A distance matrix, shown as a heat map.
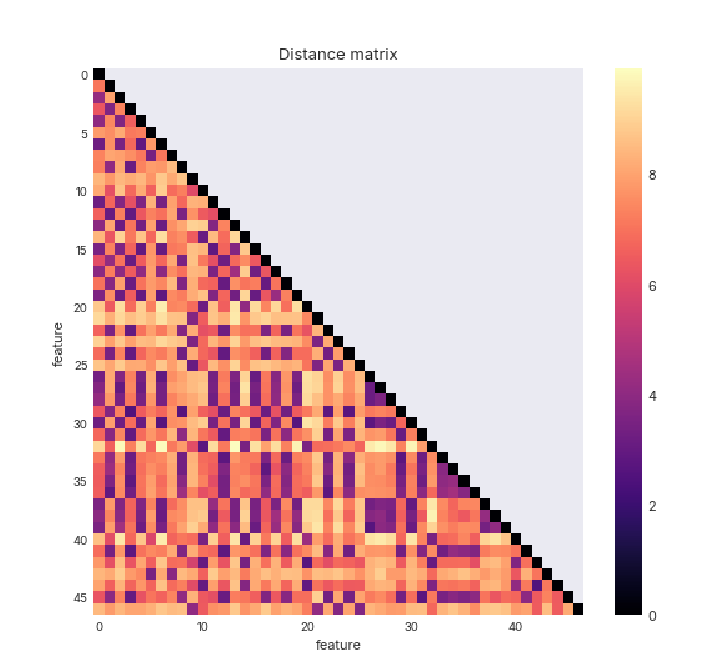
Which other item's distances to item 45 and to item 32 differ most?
31
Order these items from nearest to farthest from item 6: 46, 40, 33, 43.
33, 43, 46, 40
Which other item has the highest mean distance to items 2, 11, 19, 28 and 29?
32
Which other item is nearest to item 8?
29
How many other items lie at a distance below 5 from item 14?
6
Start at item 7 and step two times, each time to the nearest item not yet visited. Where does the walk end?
43
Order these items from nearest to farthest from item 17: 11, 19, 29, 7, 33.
11, 19, 29, 33, 7
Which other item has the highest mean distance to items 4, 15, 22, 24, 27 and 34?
21
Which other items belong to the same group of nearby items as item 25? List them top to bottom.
9, 21, 23, 46
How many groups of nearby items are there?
5
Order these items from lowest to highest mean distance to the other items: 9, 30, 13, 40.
30, 13, 40, 9
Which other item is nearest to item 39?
26
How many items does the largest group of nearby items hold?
16
